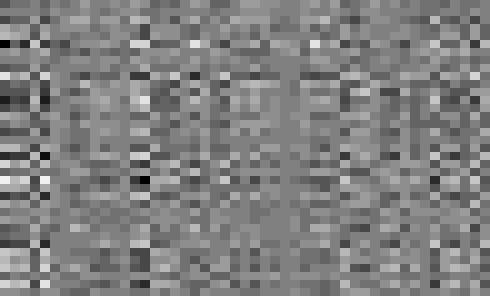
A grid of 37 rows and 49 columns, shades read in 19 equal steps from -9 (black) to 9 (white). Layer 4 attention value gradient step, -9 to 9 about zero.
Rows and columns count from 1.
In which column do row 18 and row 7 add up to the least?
9
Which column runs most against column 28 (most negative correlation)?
23
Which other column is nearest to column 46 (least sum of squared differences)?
2
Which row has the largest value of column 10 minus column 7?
6
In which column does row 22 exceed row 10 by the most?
20
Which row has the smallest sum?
12
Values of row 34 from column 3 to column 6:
4 -2 6 -2
